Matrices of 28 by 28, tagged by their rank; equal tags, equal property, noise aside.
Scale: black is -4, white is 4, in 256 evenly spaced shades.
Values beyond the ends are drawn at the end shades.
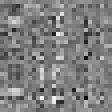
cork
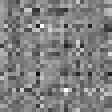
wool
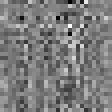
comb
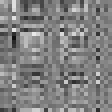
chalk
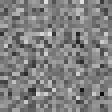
wool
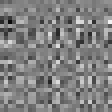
chalk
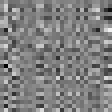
chalk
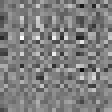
cork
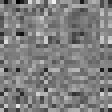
cork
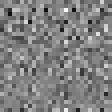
comb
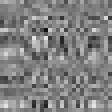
chalk
